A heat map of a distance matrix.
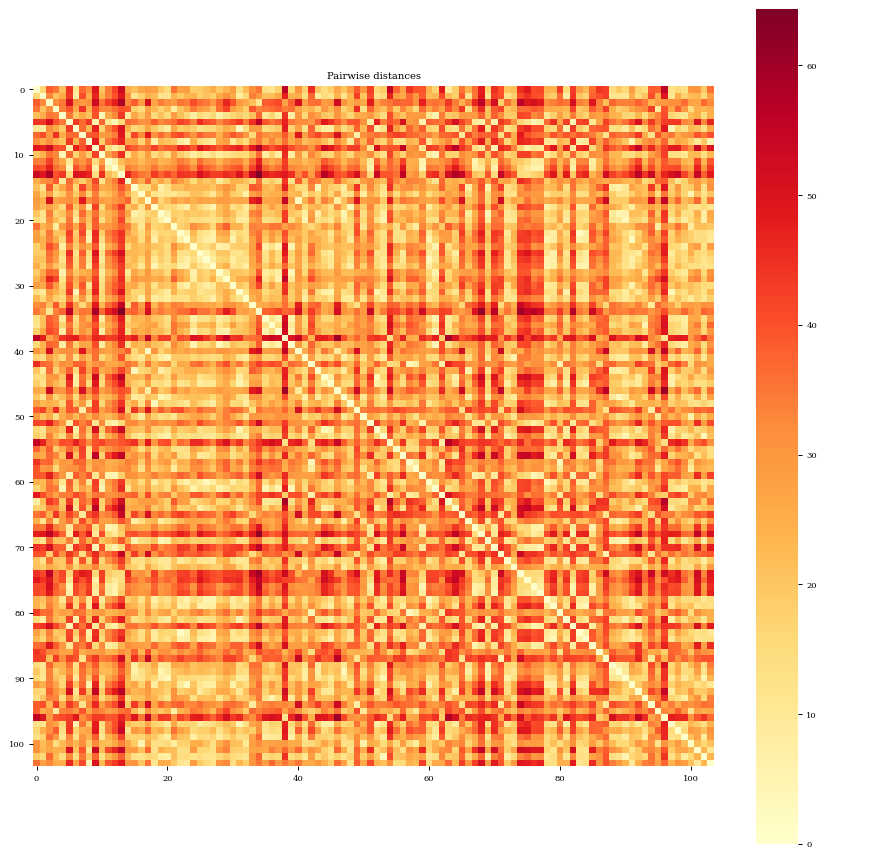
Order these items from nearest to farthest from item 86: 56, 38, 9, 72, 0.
38, 9, 72, 56, 0
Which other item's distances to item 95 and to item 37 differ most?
29
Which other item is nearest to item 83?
22
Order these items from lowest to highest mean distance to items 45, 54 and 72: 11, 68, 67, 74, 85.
11, 67, 85, 74, 68
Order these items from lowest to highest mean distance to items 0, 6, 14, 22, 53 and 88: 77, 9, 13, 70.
77, 70, 9, 13
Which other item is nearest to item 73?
41
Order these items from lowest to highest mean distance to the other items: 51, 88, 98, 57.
88, 98, 57, 51
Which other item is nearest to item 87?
71
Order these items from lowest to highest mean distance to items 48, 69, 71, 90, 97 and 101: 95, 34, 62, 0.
0, 95, 34, 62
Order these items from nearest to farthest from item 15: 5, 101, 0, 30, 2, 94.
0, 30, 101, 5, 2, 94
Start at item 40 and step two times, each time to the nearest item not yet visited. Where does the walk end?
46
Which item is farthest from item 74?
34
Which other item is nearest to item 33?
94
